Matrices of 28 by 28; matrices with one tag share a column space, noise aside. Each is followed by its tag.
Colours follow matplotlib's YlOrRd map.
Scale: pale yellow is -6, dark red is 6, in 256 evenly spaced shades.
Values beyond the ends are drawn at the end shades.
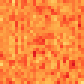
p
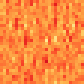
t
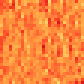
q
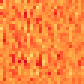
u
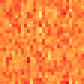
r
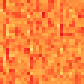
r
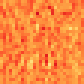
u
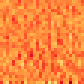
p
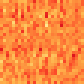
r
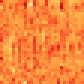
q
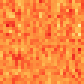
r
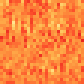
t
